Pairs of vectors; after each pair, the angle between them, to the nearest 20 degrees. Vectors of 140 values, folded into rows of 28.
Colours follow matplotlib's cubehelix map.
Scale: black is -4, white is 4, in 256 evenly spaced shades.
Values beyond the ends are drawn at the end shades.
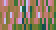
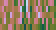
20 degrees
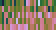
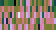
40 degrees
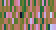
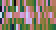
80 degrees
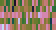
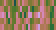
60 degrees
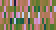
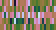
20 degrees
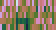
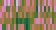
20 degrees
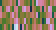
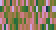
120 degrees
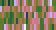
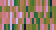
140 degrees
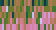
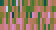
40 degrees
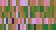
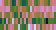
140 degrees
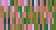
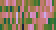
80 degrees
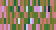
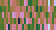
120 degrees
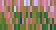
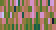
100 degrees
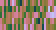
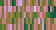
160 degrees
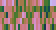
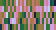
140 degrees
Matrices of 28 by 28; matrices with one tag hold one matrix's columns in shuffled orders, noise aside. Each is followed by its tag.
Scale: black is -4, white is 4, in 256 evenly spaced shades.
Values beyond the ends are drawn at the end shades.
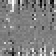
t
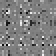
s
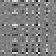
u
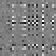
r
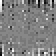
t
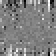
t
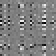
r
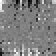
t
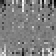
t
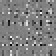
s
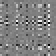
r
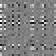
r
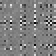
r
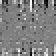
t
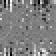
t
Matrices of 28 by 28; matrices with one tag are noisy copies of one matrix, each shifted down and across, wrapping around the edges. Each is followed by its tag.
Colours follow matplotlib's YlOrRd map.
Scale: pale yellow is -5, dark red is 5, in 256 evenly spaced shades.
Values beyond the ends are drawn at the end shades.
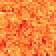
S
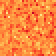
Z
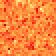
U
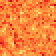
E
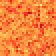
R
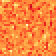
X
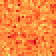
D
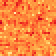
S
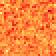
Z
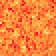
E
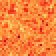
U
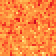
S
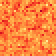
Z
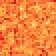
E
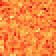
E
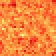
S
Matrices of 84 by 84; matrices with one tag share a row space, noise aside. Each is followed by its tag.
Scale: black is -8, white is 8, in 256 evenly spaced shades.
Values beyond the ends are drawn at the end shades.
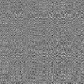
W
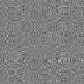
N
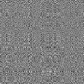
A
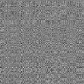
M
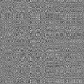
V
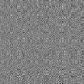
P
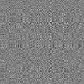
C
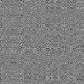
M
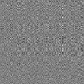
P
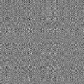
A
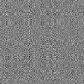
A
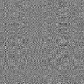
N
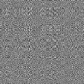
A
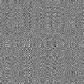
A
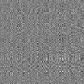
P
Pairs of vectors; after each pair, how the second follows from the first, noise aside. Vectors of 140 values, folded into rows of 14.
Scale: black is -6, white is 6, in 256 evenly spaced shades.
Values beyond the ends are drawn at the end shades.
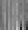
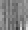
negated.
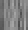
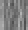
negated.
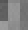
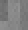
shrunk.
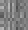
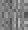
reversed.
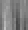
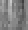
reversed, negated.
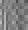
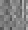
reversed.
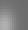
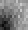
negated, scaled up.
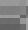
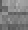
reversed, negated.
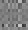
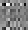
reversed, scaled up.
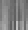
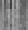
reversed, negated.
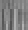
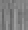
shrunk.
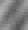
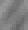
shrunk.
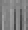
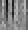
reversed, scaled up.
